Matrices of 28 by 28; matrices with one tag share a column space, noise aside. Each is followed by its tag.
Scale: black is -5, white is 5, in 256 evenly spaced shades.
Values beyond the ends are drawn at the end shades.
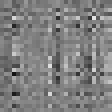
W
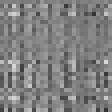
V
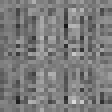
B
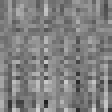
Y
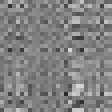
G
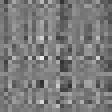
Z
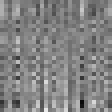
Y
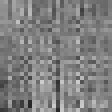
Y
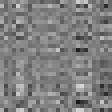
G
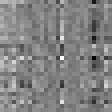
Z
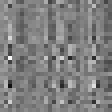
Z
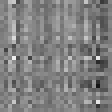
Z
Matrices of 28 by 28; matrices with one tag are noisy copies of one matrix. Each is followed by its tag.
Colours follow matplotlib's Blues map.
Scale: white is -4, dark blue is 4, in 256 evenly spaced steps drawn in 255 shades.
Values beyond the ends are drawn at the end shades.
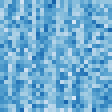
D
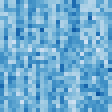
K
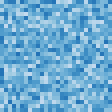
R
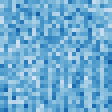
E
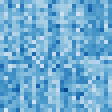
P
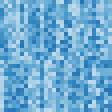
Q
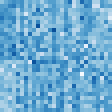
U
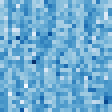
D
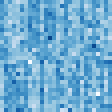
Q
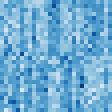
P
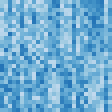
P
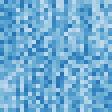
U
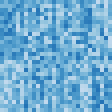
U
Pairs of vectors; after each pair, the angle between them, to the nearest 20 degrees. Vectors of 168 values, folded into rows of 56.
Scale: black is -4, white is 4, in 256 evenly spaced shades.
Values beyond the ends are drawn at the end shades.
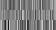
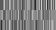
80 degrees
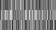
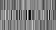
100 degrees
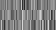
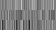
60 degrees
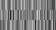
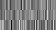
120 degrees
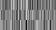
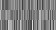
60 degrees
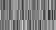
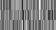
40 degrees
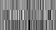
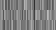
100 degrees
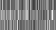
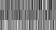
80 degrees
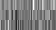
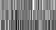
20 degrees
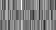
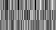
120 degrees
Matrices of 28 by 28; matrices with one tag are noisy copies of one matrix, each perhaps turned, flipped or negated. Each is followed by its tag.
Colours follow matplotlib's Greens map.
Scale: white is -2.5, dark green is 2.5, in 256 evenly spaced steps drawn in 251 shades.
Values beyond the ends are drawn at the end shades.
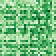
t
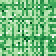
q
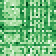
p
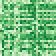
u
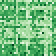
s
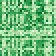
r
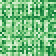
q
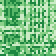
p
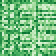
u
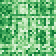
s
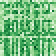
u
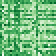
u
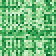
r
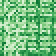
t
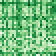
t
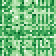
r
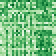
p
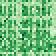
t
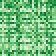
q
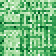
p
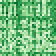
t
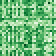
r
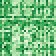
r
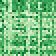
s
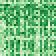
t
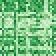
s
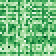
r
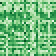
r
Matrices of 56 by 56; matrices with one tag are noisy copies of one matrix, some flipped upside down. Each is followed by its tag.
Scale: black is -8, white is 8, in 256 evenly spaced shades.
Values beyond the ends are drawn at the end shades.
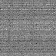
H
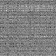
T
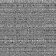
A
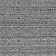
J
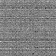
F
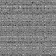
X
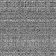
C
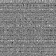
A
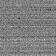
J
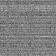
T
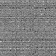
F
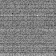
A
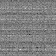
X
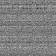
X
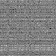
T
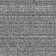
T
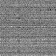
J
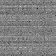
X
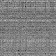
C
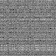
T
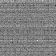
A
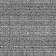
H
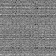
F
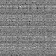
X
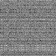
T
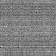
H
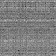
C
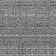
C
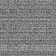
T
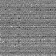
J
